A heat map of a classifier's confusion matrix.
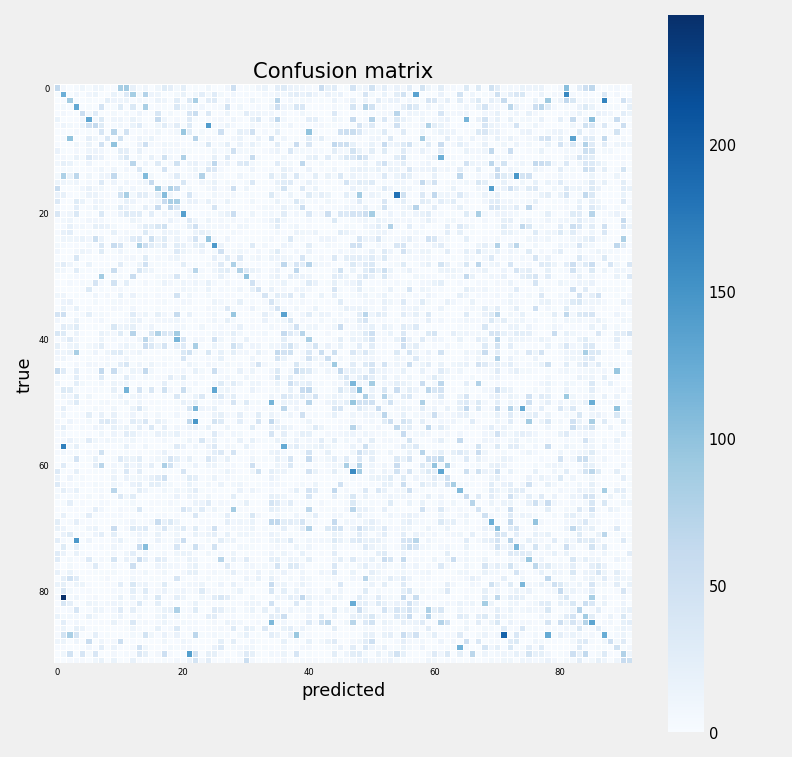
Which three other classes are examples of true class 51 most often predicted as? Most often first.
74, 22, 89
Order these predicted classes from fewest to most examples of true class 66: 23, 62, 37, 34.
62, 23, 37, 34
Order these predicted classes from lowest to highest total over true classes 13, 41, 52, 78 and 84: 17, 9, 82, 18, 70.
18, 9, 82, 17, 70
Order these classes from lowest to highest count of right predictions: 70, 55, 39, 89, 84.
89, 55, 39, 84, 70
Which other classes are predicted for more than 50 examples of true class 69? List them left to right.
16, 34, 35, 44, 72, 76
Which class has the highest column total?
85
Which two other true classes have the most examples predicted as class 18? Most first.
16, 19
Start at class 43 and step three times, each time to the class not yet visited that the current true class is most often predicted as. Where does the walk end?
19
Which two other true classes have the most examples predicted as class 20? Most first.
7, 11
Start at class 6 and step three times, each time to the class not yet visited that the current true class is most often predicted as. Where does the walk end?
21
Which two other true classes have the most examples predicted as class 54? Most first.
17, 4
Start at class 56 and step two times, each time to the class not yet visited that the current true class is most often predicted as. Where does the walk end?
87
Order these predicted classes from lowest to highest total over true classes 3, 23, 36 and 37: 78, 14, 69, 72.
78, 69, 72, 14
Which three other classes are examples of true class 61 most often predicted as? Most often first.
47, 48, 85
